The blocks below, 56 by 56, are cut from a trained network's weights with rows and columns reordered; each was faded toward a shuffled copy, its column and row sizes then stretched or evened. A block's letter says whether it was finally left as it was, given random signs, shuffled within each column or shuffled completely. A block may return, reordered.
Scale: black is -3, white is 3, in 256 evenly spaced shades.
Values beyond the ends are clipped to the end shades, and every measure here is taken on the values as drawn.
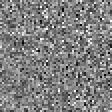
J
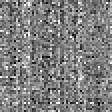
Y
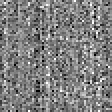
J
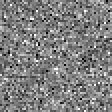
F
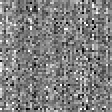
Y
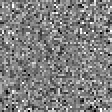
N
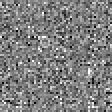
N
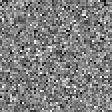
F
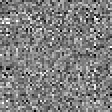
Y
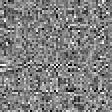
Y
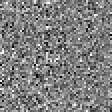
J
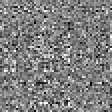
Y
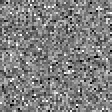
F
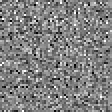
N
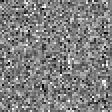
J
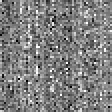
J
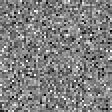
F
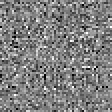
Y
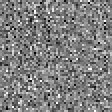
J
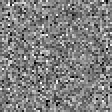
J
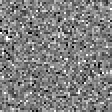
F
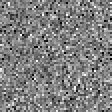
F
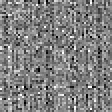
Y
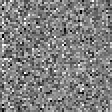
J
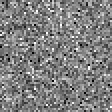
F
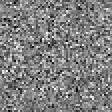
N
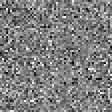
N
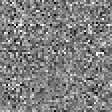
N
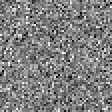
F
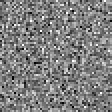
F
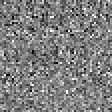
Y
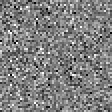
J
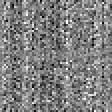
Y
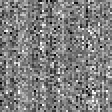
J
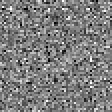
N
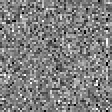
J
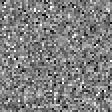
F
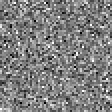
F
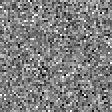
F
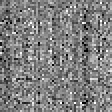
Y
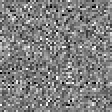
Y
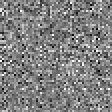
N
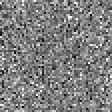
J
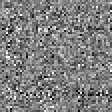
N
